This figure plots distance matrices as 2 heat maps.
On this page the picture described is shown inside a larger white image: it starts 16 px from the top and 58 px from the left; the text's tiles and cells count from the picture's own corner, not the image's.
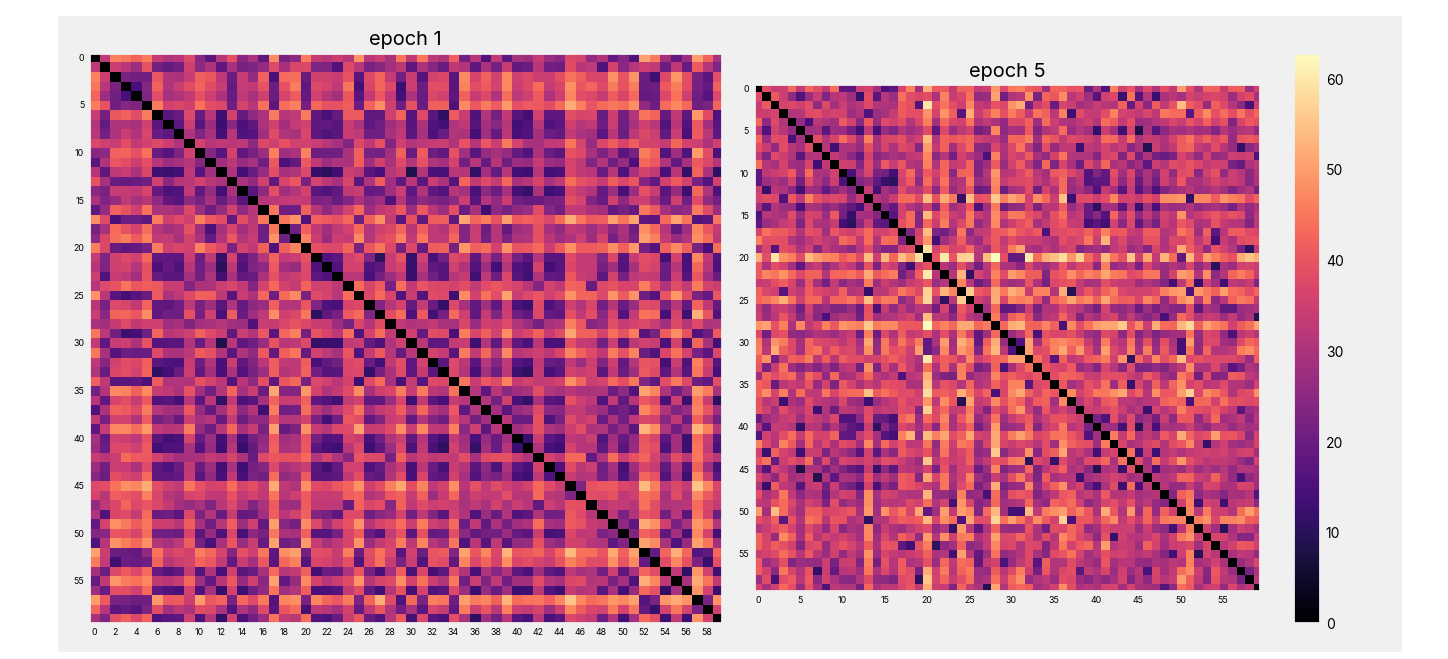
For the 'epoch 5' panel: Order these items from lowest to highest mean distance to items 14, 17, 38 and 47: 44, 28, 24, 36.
44, 24, 36, 28
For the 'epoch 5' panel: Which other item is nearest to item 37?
24
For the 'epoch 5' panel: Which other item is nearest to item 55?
52
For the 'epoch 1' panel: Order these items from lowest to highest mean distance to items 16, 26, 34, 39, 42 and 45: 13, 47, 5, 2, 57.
47, 13, 2, 5, 57
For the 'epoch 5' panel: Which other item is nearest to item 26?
14
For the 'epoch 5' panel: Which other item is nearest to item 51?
13
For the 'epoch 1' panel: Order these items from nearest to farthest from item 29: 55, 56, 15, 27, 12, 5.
5, 15, 12, 56, 27, 55
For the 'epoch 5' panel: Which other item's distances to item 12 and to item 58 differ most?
1
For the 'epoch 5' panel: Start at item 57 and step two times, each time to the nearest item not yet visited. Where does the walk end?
46
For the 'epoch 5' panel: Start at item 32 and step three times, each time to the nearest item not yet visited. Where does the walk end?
2
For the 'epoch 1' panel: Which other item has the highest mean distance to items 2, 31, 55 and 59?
45
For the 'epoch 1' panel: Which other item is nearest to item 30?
12
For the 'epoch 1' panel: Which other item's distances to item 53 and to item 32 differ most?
27
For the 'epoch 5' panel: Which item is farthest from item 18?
41
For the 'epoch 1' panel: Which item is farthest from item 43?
57
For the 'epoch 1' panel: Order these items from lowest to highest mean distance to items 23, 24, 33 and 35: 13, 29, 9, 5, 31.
9, 13, 31, 29, 5
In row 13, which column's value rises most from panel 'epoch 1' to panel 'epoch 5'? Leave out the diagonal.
25
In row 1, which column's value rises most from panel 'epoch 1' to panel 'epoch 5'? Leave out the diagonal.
36
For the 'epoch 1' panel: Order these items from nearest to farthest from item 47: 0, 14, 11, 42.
42, 11, 0, 14
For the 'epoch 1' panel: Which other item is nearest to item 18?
11
